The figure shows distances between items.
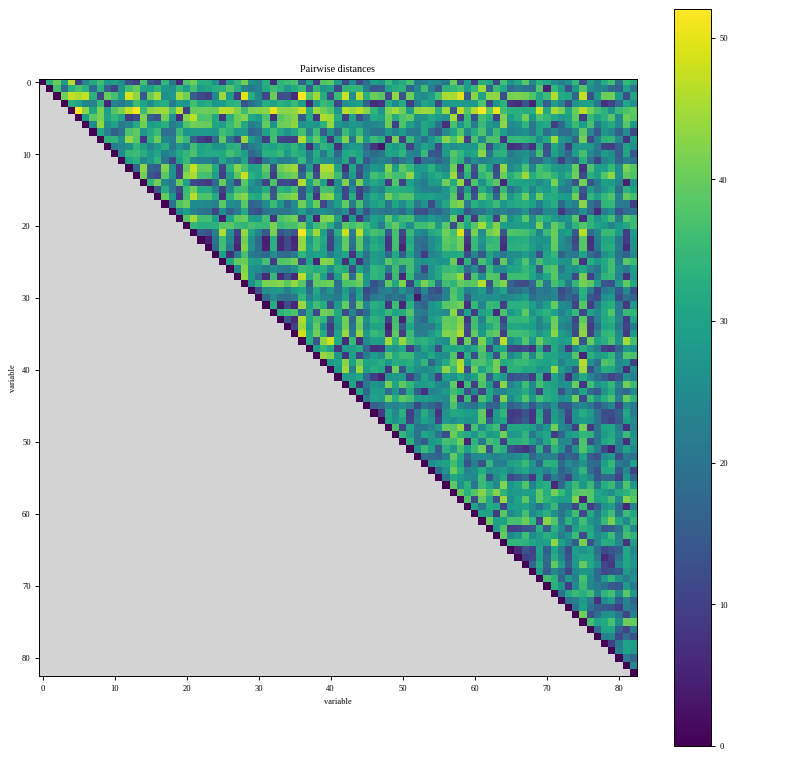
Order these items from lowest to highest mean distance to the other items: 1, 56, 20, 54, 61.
54, 1, 56, 61, 20
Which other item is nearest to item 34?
48
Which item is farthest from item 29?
4
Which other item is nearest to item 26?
24
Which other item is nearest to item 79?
51
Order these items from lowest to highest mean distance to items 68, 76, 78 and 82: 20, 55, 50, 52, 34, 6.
55, 52, 34, 50, 6, 20
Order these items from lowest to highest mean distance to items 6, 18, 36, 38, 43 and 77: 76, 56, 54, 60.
60, 56, 54, 76
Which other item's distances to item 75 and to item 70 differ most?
1
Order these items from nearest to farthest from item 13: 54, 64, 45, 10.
45, 54, 10, 64
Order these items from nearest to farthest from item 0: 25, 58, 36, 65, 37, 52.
25, 58, 36, 52, 65, 37
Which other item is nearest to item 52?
30
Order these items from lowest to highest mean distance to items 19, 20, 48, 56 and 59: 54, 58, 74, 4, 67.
74, 54, 58, 67, 4
